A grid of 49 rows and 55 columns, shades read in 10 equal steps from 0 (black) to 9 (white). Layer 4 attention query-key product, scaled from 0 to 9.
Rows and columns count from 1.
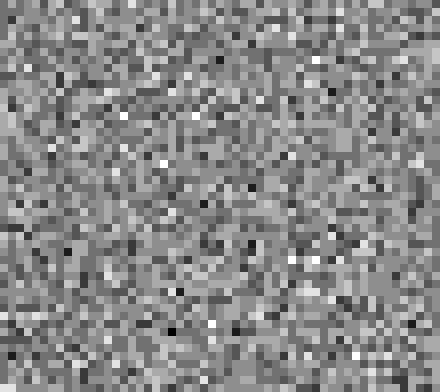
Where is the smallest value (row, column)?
42, 22
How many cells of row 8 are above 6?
7
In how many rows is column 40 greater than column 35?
17
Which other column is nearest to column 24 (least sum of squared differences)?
6
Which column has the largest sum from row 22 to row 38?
46
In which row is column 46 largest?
31
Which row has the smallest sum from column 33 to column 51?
3
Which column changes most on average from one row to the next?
40
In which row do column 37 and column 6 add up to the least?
26
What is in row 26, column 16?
7
